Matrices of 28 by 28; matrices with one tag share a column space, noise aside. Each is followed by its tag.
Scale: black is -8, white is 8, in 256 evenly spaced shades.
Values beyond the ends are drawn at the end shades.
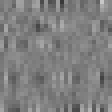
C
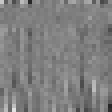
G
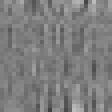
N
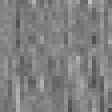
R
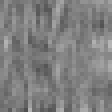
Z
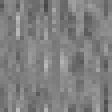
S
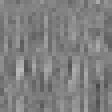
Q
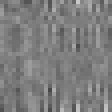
N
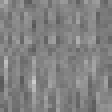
R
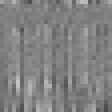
G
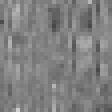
Z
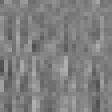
Q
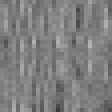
Z
